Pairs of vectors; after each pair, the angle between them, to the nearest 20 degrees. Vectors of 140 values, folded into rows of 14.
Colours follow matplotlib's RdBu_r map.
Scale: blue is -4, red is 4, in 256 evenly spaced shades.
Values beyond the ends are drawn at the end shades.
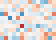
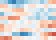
80 degrees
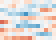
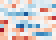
20 degrees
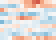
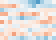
160 degrees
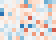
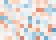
120 degrees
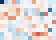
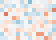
60 degrees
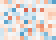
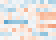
60 degrees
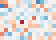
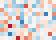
100 degrees
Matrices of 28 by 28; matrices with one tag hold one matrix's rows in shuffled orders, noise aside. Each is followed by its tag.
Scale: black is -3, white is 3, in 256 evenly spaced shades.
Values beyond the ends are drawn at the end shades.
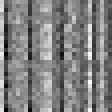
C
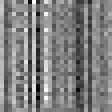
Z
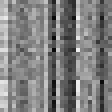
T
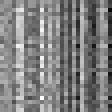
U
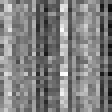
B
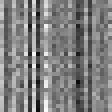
Z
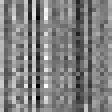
Z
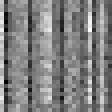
C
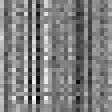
Z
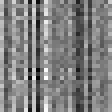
Z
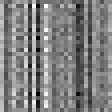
Z
